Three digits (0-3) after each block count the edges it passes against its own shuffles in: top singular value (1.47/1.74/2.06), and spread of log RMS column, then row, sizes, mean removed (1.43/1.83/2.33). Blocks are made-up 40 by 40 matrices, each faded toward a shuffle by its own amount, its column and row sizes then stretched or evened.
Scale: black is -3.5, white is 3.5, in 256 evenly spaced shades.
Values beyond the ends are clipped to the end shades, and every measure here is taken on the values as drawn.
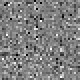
1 2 1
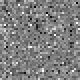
0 0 1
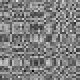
3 1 0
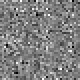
0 1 1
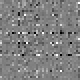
1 3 2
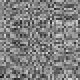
3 0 2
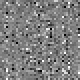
0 2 1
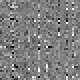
0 3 1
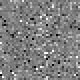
0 0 0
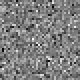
0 1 0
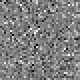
0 0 0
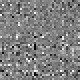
1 1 2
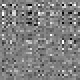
3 3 3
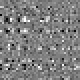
2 1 3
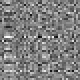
3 1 3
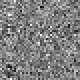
0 1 1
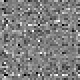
2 2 2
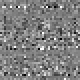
0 2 3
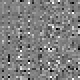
0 3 2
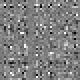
1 3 2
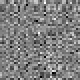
3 2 0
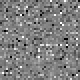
0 0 1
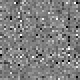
0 2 2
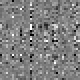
2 3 2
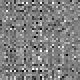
3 2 2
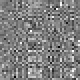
3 2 1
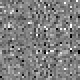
2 2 1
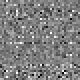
0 0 3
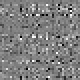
2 2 3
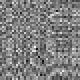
3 0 0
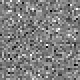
0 1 0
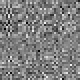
3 1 2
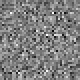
1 0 1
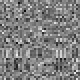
3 2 0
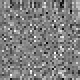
2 2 0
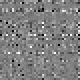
2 1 3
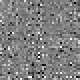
0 2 2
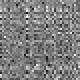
3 2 0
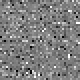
1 0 1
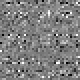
1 1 3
